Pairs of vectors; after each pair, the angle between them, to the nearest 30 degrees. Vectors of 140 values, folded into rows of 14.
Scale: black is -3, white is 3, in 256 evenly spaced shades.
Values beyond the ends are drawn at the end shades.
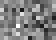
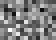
60 degrees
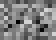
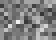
150 degrees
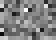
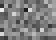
150 degrees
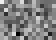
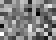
60 degrees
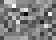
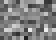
90 degrees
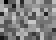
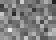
120 degrees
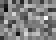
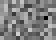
150 degrees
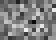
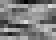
90 degrees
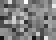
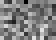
150 degrees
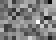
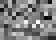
30 degrees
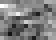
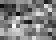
150 degrees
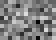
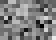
30 degrees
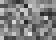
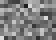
30 degrees
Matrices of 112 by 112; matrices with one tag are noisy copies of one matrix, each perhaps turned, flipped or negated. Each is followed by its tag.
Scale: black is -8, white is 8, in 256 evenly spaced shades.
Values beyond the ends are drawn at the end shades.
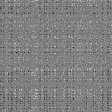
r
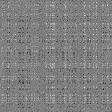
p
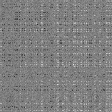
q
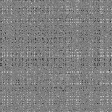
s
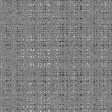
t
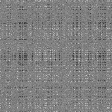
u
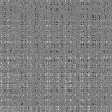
q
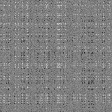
p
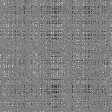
u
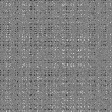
t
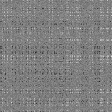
s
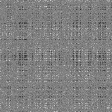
u
